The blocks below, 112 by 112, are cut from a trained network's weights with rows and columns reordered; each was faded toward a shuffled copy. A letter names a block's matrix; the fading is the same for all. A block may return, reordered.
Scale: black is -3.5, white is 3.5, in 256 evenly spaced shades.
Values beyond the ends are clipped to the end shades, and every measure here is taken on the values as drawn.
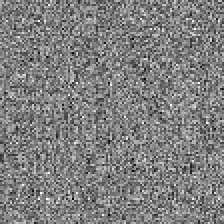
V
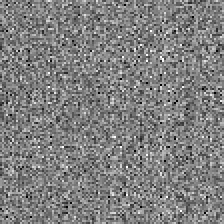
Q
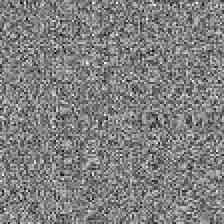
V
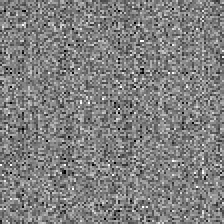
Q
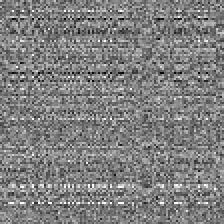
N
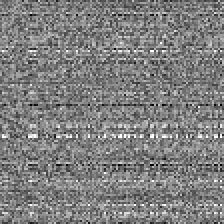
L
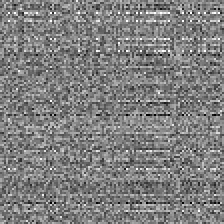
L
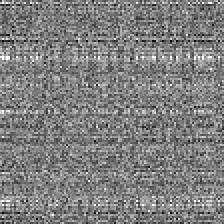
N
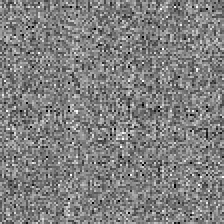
Q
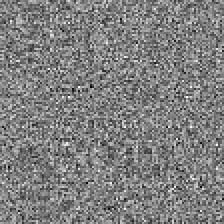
V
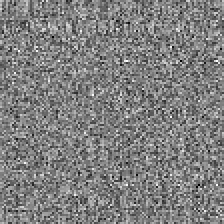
V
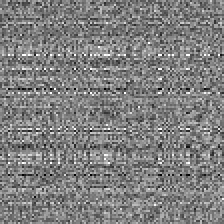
L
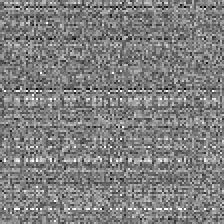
L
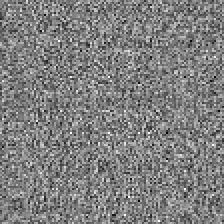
V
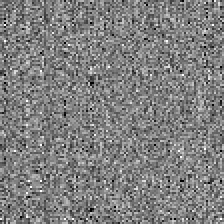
Q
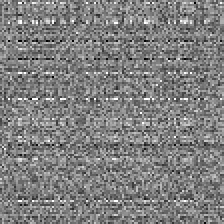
L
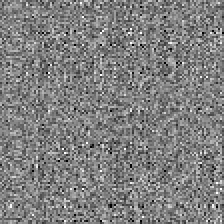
Q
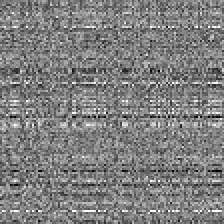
L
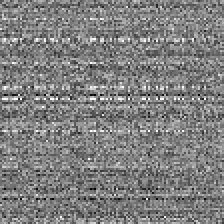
L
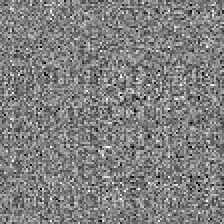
Q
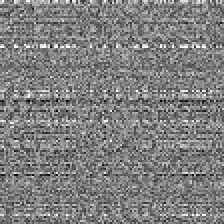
L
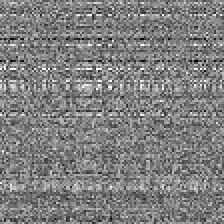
L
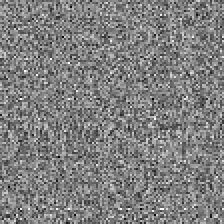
V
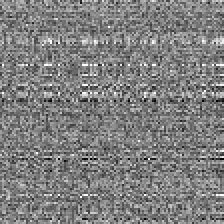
N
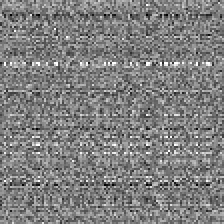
L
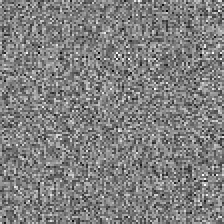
V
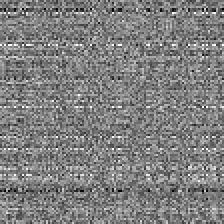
L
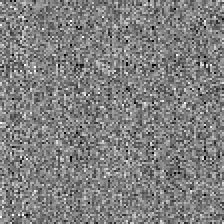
Q
